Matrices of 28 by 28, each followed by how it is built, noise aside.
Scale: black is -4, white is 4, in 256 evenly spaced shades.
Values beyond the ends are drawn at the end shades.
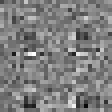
low rank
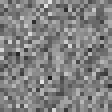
Hankel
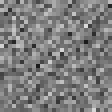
Hankel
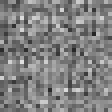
blocks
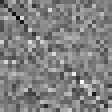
diagonal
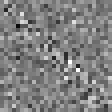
banded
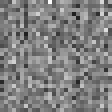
blocks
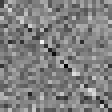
diagonal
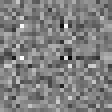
low rank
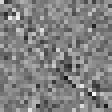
banded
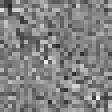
banded
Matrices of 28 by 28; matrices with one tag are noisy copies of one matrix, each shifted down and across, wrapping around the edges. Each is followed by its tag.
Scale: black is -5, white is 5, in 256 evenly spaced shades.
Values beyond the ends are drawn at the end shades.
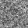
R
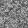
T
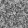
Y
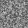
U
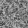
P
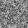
Y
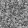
T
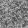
R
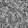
P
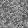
R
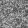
R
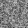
U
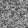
R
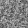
U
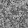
Y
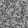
U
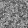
T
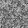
Y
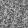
U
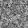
Y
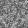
Y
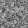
Y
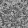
Y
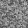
R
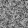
U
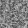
U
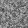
P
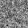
P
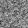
R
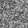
T
